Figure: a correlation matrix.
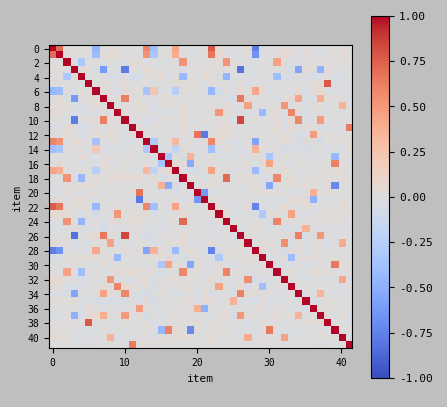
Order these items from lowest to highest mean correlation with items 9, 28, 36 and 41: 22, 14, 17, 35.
22, 17, 35, 14
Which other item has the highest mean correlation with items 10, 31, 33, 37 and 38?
26
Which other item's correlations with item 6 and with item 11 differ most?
41
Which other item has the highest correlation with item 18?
24
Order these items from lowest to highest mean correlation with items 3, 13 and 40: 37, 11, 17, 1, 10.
10, 37, 11, 17, 1
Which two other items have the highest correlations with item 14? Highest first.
28, 6
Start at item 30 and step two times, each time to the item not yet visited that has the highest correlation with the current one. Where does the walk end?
16
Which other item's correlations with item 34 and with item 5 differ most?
38
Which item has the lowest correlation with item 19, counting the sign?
39
